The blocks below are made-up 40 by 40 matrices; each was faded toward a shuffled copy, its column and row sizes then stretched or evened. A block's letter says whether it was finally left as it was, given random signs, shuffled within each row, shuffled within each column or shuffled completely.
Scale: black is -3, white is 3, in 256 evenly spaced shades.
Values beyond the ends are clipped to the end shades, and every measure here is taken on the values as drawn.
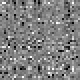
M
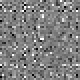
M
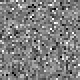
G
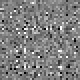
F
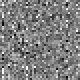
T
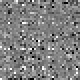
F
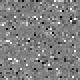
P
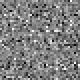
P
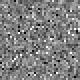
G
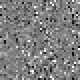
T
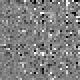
F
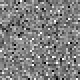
G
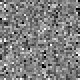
T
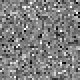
G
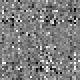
F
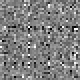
F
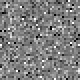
G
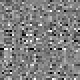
M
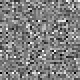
M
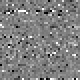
P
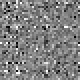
F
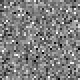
G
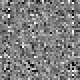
F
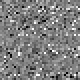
P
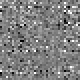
F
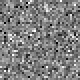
G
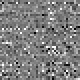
M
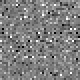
P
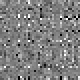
M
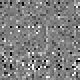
M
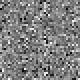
T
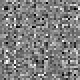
M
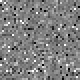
G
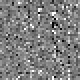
T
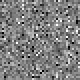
T
